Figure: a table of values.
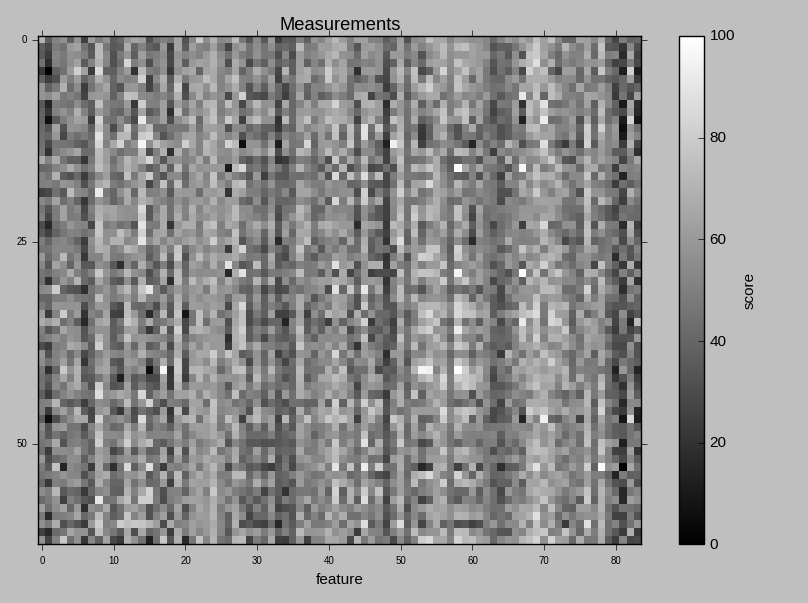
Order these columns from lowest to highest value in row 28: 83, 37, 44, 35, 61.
83, 44, 35, 37, 61
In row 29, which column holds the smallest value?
26
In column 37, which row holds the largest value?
13
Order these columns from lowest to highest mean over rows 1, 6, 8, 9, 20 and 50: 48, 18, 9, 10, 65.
48, 18, 10, 65, 9
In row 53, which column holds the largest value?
78
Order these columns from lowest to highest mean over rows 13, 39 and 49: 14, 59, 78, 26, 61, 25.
59, 61, 25, 78, 26, 14
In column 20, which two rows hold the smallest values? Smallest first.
34, 62
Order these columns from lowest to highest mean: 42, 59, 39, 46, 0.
0, 46, 39, 42, 59
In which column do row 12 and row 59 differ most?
15
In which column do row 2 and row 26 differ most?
67
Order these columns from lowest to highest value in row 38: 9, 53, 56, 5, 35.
35, 53, 9, 5, 56
